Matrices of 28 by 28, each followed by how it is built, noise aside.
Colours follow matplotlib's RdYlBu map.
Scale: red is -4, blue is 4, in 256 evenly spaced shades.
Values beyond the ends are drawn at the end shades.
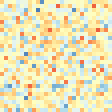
repeating columns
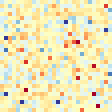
sparse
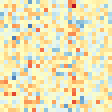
uneven columns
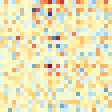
low rank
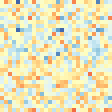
repeating columns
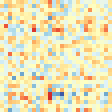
low rank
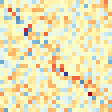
banded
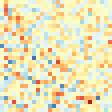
lower triangular
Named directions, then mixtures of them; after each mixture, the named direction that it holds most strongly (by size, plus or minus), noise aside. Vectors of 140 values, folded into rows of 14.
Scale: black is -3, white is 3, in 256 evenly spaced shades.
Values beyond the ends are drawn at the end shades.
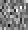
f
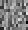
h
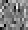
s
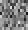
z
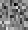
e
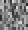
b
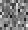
z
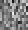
b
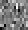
s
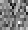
z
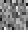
b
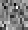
e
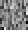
h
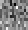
e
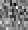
e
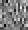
s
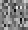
f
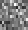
e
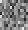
z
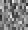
b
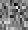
e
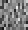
h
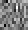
s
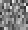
h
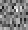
f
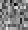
e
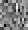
s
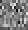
z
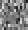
f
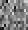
s
